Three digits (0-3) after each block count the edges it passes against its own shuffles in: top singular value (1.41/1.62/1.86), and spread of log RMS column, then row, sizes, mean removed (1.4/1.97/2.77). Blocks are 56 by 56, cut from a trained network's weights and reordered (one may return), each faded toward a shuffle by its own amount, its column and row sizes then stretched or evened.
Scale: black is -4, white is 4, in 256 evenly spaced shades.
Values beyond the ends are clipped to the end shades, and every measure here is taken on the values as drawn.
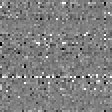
2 0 2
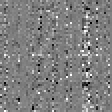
1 3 0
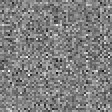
2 1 1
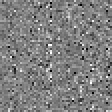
1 2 0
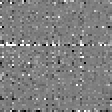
3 1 2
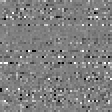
2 1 3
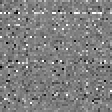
1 1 2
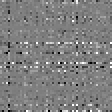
2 2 3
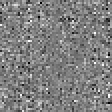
0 2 1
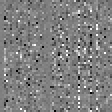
0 3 0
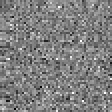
2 0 1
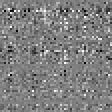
0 2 3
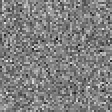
1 0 0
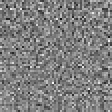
3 0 1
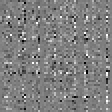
0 3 2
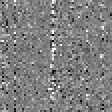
1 2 0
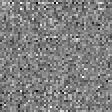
1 1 2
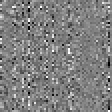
2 3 0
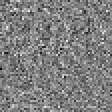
1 0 1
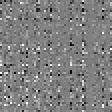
1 3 2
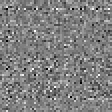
1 1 2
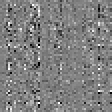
3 3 2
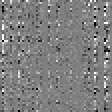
1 3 1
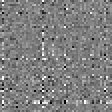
3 2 2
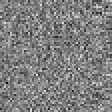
2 0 1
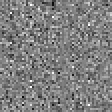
1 2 1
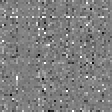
0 2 1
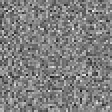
2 0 1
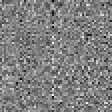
3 2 1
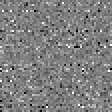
0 0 2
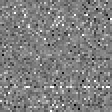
0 0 1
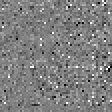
0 1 1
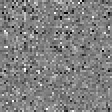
0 1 1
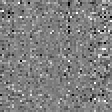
0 2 2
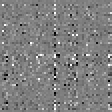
2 2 2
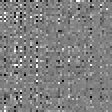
3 3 2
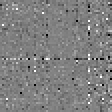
1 2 1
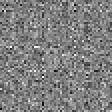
2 1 1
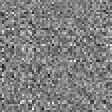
3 2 1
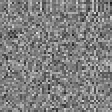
3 1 0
